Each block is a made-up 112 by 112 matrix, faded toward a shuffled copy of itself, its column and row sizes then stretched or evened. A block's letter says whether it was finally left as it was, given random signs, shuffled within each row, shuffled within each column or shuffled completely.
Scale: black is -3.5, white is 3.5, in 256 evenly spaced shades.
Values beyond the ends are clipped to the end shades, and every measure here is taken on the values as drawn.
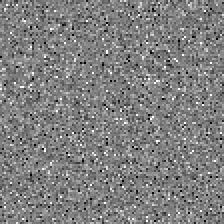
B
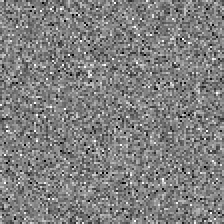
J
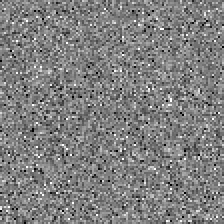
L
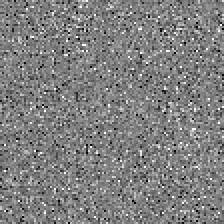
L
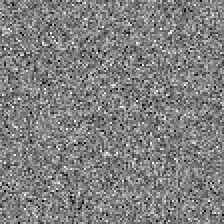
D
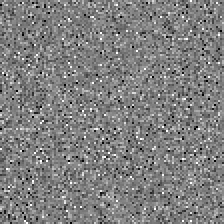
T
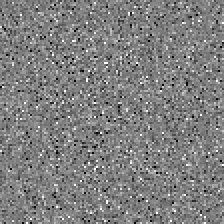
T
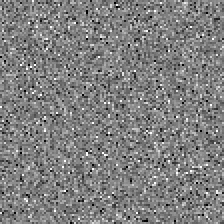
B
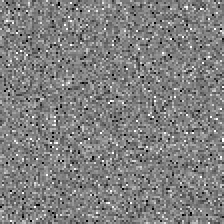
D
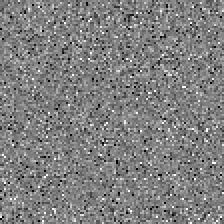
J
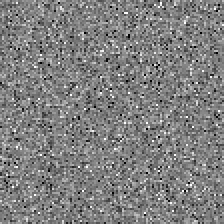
B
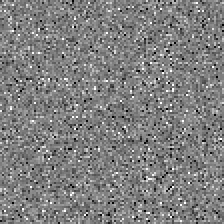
T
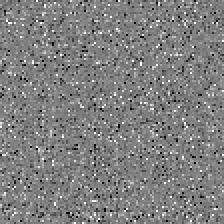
L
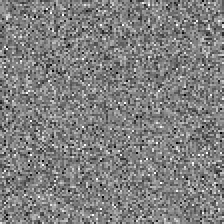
B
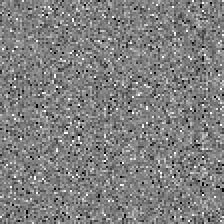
B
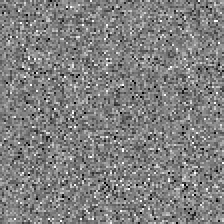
T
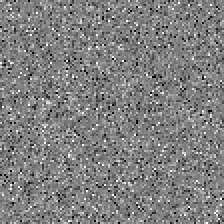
B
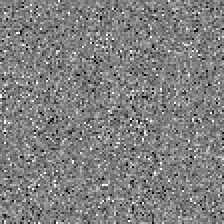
T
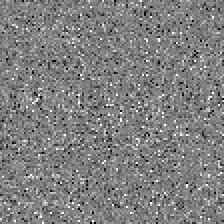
L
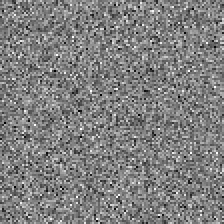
B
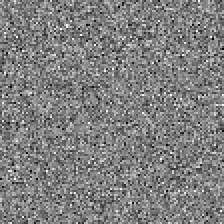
J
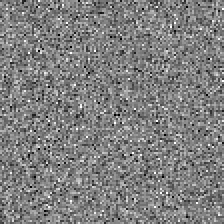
B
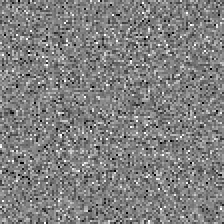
T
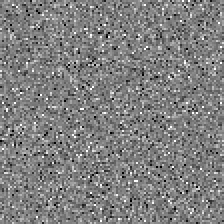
J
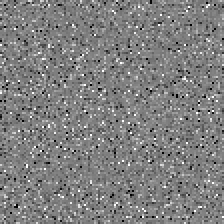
L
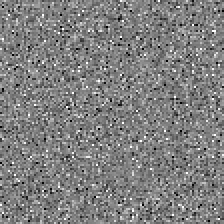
L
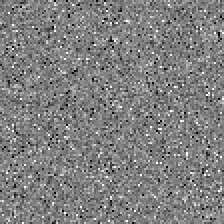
B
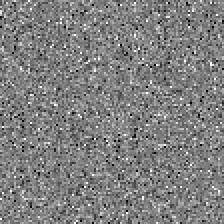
L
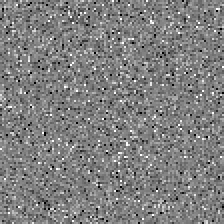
D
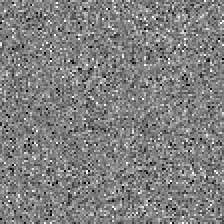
L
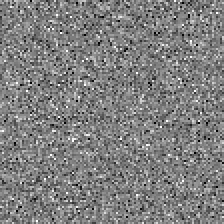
J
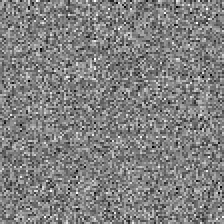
T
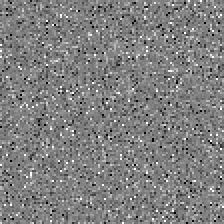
B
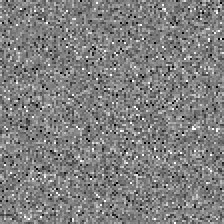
J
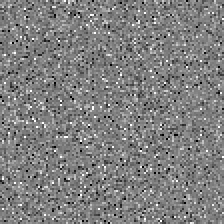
B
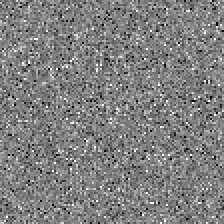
J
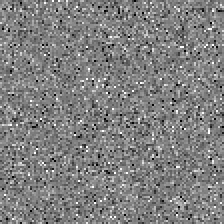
T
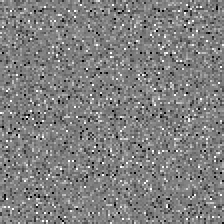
J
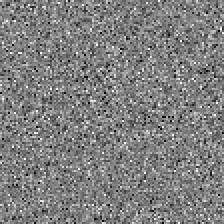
J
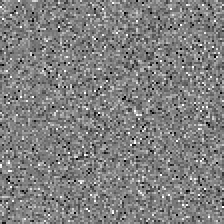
B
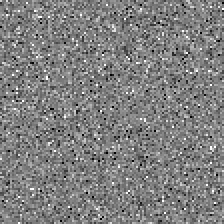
B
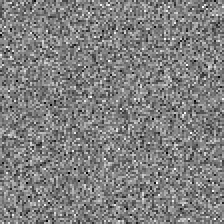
D
